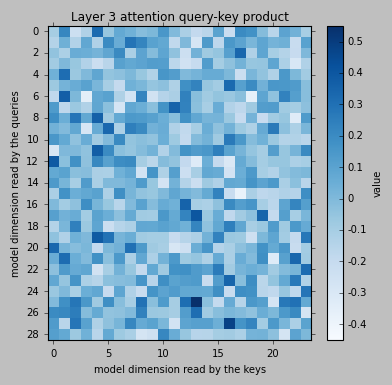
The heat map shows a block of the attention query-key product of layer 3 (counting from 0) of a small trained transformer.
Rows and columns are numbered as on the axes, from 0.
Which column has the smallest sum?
20
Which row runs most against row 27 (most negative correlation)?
21
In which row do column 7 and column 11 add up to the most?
7
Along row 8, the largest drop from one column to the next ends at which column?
5
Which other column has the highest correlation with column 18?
3
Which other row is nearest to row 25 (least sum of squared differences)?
26
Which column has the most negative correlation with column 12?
6
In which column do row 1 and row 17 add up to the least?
22
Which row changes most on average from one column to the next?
25
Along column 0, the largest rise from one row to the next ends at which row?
12
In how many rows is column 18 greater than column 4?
14
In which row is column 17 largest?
2
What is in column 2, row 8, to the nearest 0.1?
0.3
